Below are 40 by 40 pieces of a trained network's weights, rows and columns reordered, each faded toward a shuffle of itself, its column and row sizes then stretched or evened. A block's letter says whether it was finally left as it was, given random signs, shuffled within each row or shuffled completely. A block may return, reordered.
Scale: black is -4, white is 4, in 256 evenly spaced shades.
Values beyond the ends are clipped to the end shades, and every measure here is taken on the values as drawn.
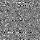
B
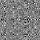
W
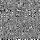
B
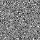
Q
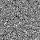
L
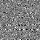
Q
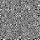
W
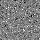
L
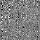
B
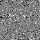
Q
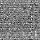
W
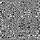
W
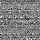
Q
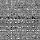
W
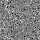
L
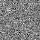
Q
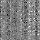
W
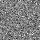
L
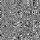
W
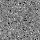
L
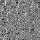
B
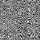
W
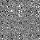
B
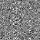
B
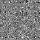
B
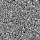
L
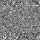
W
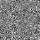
B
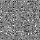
B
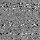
Q
